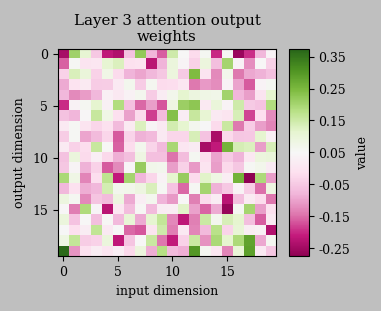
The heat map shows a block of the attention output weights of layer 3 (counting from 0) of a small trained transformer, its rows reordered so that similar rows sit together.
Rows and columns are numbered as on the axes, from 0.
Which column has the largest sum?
12
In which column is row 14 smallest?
15
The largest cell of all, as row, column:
19, 0
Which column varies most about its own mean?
17
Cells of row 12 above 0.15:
6
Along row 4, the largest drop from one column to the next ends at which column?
16
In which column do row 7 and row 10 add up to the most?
7
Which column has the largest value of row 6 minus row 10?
10
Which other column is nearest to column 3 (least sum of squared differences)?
2
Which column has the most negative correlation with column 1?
9
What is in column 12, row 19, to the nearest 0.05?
0.3
